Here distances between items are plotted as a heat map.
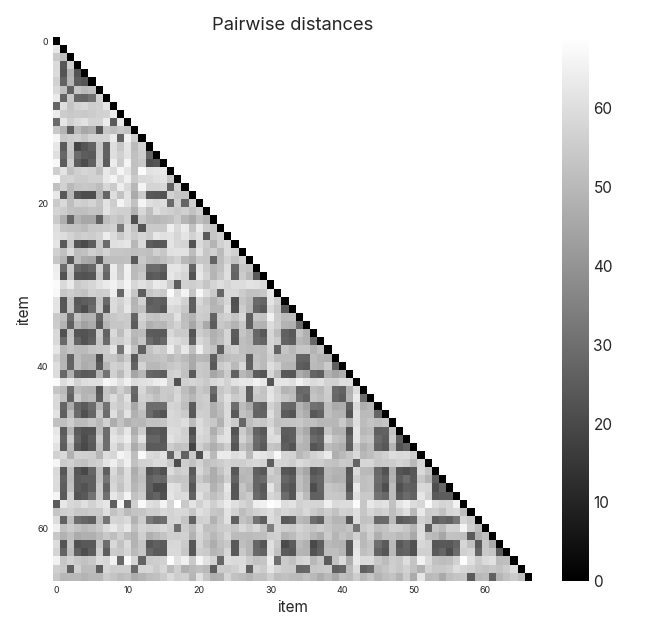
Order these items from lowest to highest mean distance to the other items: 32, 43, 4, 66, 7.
4, 32, 7, 43, 66
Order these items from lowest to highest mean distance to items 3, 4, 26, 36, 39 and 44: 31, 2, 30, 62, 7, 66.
62, 7, 2, 66, 31, 30
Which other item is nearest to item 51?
20
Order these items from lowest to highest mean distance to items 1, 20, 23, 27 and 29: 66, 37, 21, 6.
37, 6, 66, 21
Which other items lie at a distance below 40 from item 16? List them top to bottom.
18, 20, 51
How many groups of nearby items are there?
9
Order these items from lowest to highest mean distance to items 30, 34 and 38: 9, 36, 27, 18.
27, 9, 36, 18
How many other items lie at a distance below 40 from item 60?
4
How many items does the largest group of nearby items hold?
29
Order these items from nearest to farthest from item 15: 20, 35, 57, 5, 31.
5, 35, 31, 20, 57
